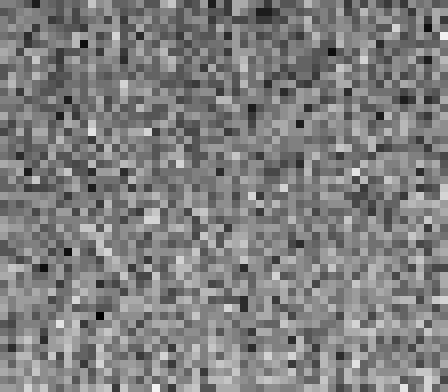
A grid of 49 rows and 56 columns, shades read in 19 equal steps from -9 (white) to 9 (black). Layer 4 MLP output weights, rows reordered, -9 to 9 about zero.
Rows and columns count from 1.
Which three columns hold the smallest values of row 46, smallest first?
45, 13, 28
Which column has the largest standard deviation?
54
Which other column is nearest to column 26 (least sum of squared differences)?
52
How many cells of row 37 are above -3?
45
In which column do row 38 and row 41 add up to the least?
10
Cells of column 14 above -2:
30
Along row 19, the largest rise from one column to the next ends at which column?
48
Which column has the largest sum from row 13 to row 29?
4
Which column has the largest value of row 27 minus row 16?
12
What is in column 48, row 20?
-1
